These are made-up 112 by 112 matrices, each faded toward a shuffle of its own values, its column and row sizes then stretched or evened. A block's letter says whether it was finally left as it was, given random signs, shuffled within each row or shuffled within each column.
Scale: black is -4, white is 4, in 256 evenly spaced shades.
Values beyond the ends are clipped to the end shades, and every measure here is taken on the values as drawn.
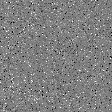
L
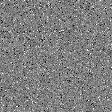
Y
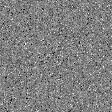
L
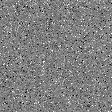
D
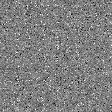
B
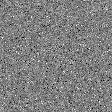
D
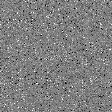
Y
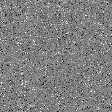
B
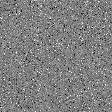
L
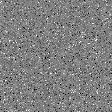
B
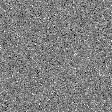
L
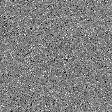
Y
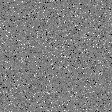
D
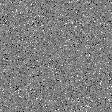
B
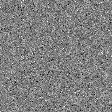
L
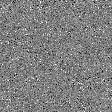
D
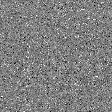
Y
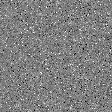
L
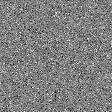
D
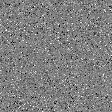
D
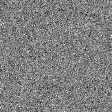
L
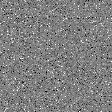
B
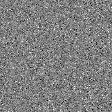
L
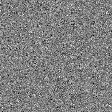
B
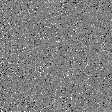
Y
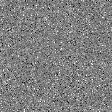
B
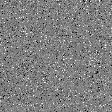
Y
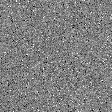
L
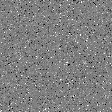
Y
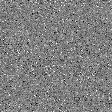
D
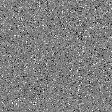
B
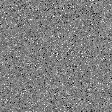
Y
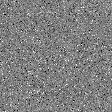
D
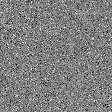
L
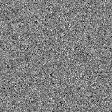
B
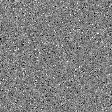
L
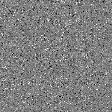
B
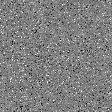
L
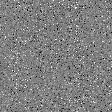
L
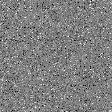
Y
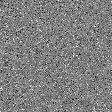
L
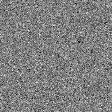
Y
